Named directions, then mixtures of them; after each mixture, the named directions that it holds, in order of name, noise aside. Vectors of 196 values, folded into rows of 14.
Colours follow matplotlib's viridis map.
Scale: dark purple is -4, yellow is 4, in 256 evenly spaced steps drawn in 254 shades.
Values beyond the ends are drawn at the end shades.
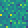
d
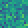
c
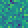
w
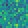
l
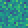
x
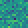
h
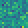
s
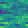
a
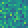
c.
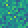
a, c, l.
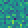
c, h.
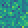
s.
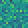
c, h, w.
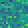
a, c, w.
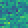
a, l.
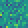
d, l.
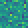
d, w, x.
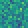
w.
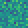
x.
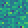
s.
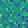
d, w.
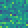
a, d, x.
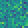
s, x.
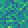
h, w.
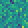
s, w.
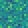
h, w, x.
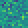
s, w, x.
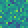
l, w, x.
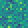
h, w, x.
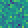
w.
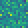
d, s.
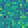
c, d, s.
